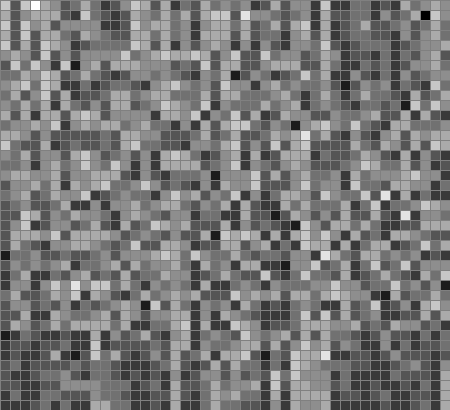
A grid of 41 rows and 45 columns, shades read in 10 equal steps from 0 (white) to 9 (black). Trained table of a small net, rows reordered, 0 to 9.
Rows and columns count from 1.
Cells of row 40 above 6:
13
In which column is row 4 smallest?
3
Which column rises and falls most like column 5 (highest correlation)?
1
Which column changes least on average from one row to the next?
5
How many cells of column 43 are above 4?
22
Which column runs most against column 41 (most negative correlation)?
45
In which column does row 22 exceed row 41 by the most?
28
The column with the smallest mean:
31
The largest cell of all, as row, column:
2, 43
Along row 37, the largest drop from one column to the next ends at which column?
30
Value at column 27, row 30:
4
